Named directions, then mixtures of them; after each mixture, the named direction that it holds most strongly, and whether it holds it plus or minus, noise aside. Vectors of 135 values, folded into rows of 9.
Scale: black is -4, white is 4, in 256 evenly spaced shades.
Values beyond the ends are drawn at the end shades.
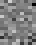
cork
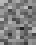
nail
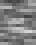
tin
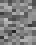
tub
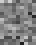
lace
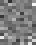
cork, minus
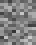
tub, plus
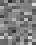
cork, minus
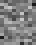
cork, plus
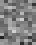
cork, plus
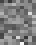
lace, minus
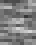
tin, plus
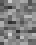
nail, minus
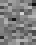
tub, plus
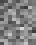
nail, minus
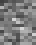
nail, minus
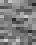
tin, minus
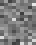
cork, minus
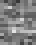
tin, plus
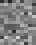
lace, minus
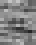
tin, minus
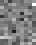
cork, minus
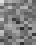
nail, plus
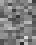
lace, plus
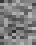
tub, plus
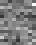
cork, minus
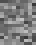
lace, minus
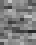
tin, minus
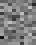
tub, plus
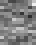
tin, plus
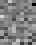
cork, plus
